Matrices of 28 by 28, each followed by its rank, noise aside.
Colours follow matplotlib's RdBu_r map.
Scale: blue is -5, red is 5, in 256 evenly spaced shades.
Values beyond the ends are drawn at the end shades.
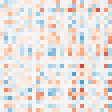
three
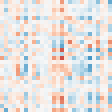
two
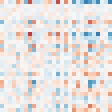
two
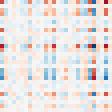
one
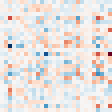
four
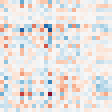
three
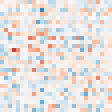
six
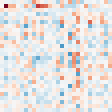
four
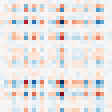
one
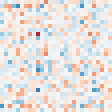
six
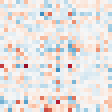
four
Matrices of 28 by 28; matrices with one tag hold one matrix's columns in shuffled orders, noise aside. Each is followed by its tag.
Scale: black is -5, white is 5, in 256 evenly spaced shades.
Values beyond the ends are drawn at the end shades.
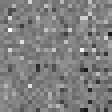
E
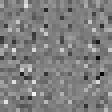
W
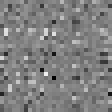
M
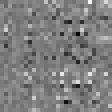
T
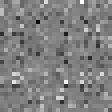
T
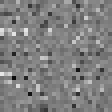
M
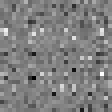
M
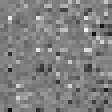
E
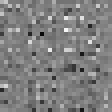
E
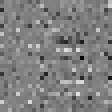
W
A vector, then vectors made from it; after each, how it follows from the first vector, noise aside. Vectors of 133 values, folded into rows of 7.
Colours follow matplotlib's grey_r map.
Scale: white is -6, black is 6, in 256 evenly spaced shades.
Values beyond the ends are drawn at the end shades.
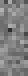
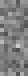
reversed, negated.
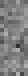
reversed.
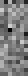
scaled up.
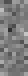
sign-scrambled.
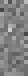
sign-scrambled.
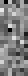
scaled up.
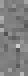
reversed, negated, partly zeroed.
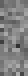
reversed.
